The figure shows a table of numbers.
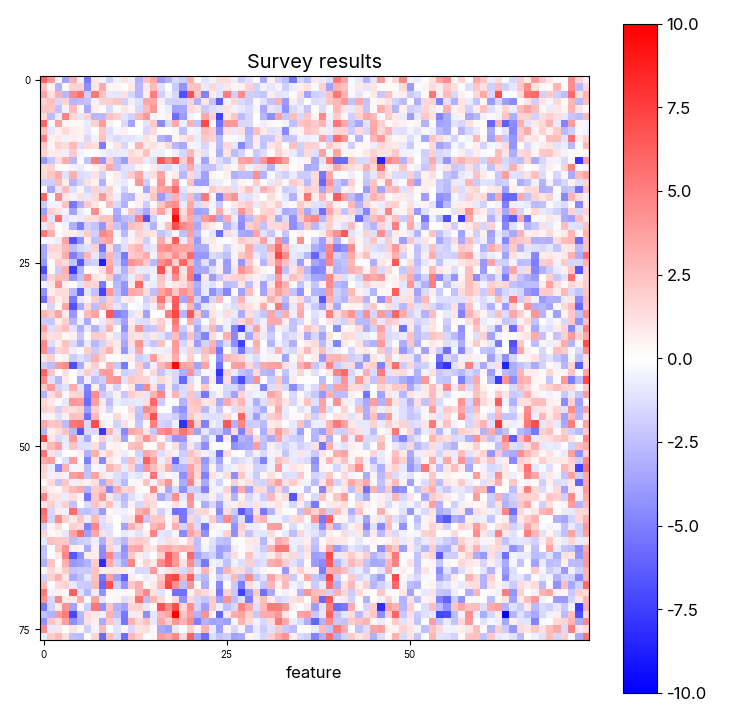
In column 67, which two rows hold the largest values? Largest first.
47, 2
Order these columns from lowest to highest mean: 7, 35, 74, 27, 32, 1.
27, 35, 1, 7, 32, 74
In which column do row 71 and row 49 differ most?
39
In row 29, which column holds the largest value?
48
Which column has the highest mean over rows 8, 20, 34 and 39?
18
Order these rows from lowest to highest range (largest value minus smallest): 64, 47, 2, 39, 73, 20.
64, 20, 2, 47, 39, 73
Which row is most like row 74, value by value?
24
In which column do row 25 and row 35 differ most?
8
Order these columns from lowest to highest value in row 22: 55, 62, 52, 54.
54, 55, 62, 52
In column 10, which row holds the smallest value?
32
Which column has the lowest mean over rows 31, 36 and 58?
4
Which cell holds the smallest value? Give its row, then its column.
73, 63
